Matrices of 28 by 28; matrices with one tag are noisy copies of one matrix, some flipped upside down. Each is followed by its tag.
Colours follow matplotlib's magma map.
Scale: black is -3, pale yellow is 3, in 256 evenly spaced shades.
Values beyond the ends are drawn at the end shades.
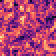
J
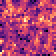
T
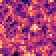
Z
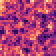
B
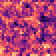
B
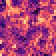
T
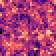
T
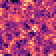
Z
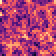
T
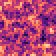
B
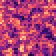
J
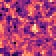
Z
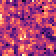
J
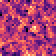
Z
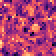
Z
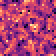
Z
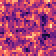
B
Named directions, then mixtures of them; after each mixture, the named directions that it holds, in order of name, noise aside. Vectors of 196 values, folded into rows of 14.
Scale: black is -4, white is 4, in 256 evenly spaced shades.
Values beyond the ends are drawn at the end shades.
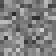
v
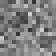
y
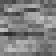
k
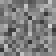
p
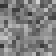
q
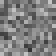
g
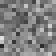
p, q, y.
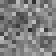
y.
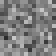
g.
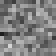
g, k, y.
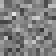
v.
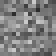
k, p, y.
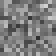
p, q, v.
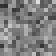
q.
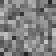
g, p.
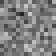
g, y.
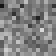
q, v.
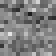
k, q.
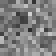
y.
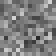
g, p, v.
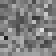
g, v, y.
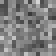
g, q.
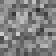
g, y.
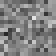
k, p, v.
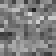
k, q.
